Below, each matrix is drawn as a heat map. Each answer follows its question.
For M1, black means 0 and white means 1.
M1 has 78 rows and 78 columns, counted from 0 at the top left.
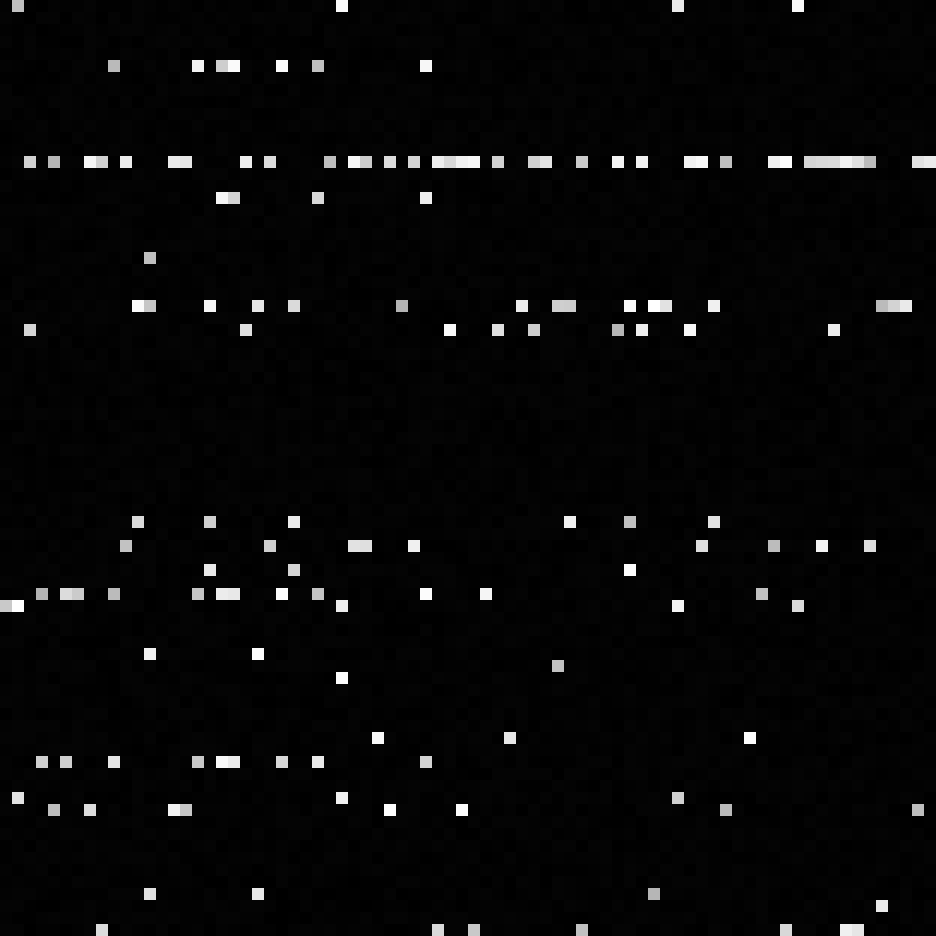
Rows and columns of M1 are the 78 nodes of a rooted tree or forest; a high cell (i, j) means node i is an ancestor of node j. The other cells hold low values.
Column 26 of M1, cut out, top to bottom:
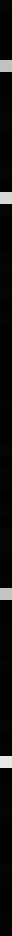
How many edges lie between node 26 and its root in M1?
4
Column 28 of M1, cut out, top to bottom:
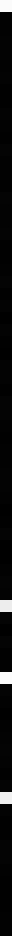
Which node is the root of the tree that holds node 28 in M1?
50
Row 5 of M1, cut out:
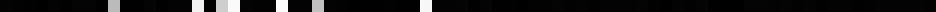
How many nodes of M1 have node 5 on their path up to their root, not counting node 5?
7
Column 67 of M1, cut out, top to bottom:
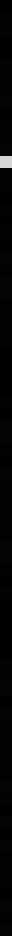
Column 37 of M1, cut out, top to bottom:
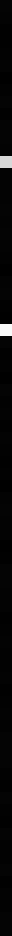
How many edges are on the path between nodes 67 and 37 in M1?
3
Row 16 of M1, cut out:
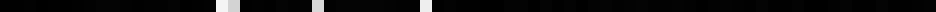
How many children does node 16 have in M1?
4
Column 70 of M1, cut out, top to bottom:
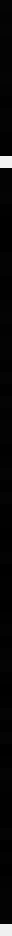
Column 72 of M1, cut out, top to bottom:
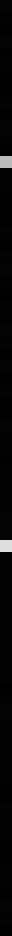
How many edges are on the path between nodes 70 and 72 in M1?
4
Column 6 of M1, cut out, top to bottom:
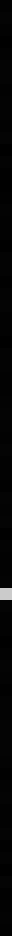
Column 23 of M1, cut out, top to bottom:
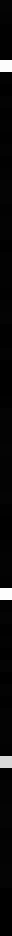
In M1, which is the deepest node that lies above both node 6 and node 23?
49
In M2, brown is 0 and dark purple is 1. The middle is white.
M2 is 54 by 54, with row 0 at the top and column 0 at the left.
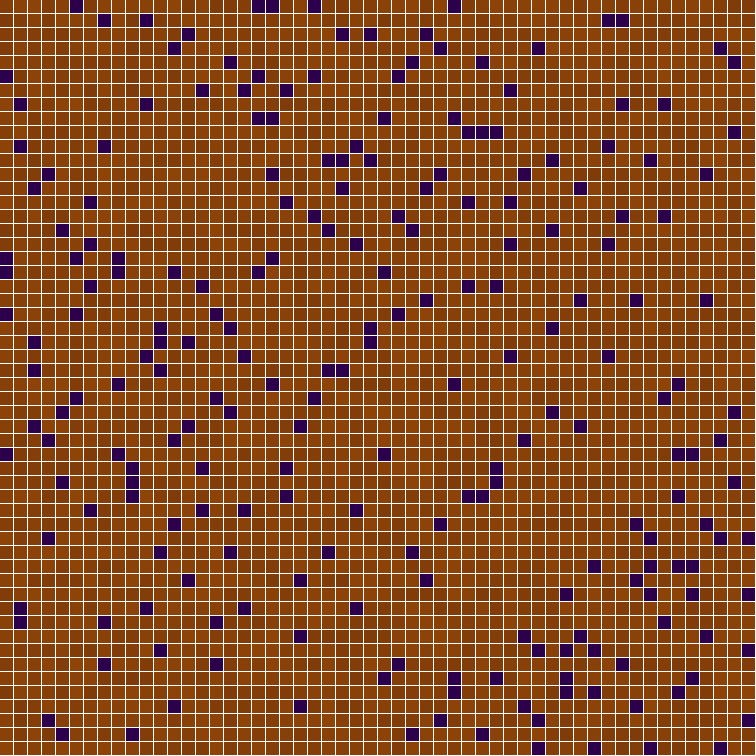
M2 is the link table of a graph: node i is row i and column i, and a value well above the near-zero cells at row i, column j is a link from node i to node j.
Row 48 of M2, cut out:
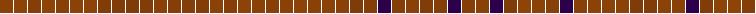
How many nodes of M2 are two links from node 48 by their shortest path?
9
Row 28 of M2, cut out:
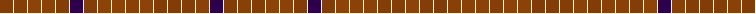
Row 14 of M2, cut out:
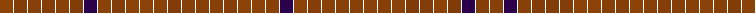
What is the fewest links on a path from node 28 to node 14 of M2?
6
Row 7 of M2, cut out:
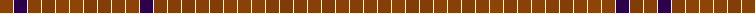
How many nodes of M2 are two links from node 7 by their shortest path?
4
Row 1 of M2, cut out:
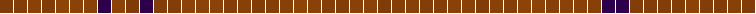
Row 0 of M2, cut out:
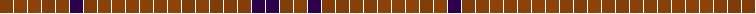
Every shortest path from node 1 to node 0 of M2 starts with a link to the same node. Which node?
node 44
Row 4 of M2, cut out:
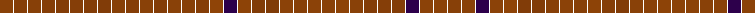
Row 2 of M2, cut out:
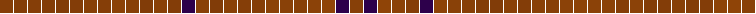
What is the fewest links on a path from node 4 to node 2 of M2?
4
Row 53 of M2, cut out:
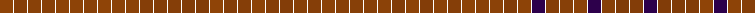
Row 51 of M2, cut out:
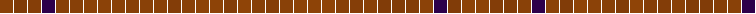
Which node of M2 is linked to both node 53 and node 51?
node 38
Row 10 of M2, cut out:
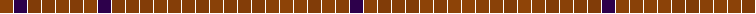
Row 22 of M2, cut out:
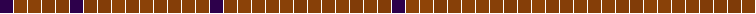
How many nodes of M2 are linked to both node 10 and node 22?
0
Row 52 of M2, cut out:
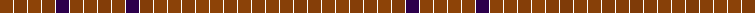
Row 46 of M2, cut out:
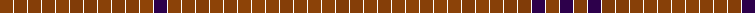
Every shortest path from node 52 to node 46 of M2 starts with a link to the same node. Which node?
node 29
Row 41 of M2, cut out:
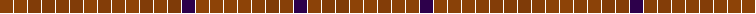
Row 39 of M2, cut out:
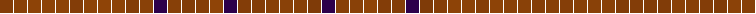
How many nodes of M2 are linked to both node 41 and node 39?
0
